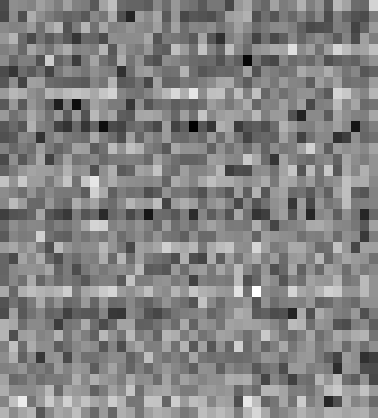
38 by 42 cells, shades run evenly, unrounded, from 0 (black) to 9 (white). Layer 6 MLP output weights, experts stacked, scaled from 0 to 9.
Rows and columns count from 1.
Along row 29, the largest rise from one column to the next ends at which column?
34
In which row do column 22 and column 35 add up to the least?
20
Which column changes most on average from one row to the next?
22
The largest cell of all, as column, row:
29, 27
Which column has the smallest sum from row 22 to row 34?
32
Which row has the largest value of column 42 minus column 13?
5
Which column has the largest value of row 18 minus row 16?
11
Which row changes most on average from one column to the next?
37
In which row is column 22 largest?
9
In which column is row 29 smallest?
33
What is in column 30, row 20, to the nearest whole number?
2
